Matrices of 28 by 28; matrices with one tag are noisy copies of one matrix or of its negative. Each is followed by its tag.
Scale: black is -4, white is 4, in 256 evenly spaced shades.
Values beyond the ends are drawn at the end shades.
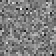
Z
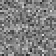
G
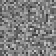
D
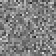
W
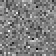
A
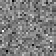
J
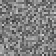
G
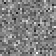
D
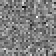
J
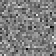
Z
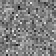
W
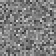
W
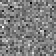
Z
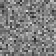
A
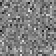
Z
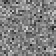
G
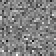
Z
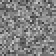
A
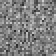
J
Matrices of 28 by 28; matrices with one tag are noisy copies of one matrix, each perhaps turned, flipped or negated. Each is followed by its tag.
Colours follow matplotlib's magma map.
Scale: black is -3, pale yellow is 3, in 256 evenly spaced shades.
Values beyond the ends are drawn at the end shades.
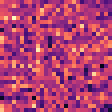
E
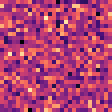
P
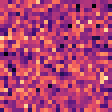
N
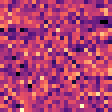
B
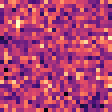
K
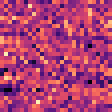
B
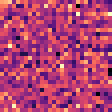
E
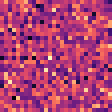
P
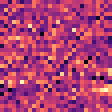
B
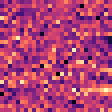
B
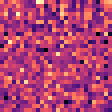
E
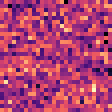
K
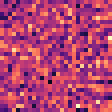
E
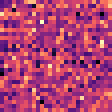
E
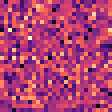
P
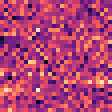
B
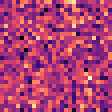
N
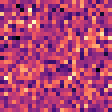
N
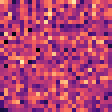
E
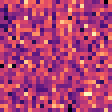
K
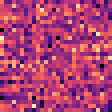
E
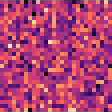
K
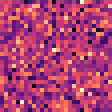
P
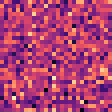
P
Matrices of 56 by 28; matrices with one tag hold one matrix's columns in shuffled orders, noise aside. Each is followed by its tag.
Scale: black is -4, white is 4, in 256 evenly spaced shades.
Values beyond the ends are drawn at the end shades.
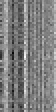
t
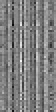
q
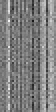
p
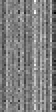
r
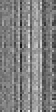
q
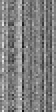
q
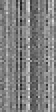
p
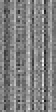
r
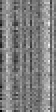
q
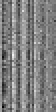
t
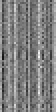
t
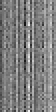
q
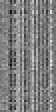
r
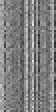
q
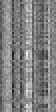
t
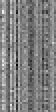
r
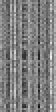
t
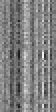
t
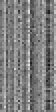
r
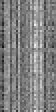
q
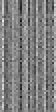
p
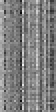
r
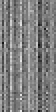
q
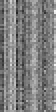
r
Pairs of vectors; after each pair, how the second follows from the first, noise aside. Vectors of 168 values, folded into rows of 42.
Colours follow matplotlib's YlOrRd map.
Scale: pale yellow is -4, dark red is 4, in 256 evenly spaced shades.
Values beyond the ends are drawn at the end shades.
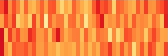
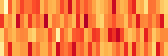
negated.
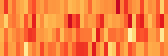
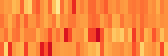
reversed, partly zeroed.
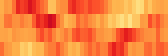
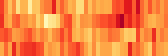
negated.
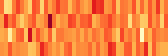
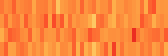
wrapped around, shrunk.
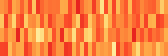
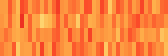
wrapped around, shrunk.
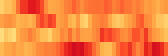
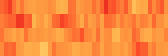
wrapped around, shrunk.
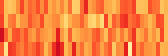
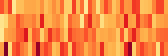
sign-scrambled.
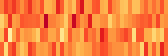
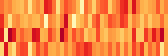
negated.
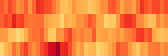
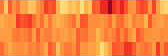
reversed, partly zeroed.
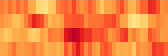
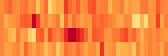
partly zeroed.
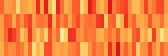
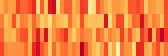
negated.
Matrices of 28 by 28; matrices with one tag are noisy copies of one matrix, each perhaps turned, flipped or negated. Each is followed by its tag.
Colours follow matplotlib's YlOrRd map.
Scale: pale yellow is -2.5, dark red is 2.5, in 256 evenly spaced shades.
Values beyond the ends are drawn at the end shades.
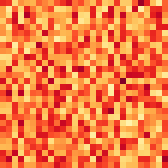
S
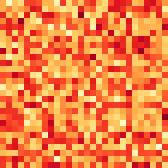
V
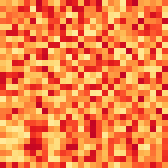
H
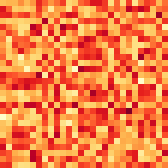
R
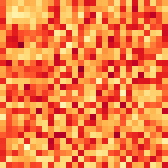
H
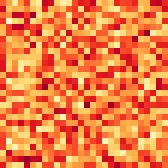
S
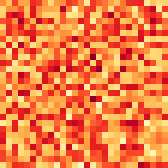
H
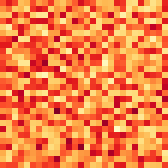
S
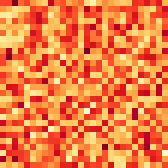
H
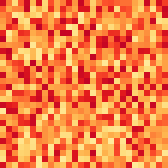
S
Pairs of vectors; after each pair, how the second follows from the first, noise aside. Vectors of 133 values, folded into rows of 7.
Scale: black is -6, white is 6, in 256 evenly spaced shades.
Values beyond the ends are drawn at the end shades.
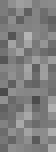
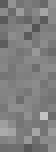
reversed, negated, partly zeroed.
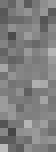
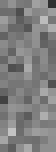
reversed, negated.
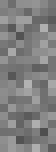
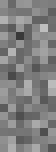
copied.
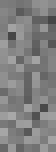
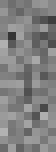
copied.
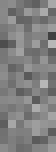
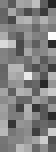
negated, scaled up.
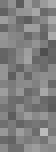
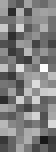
wrapped around, scaled up.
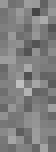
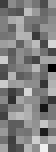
wrapped around, scaled up.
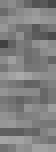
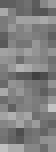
reversed, negated.
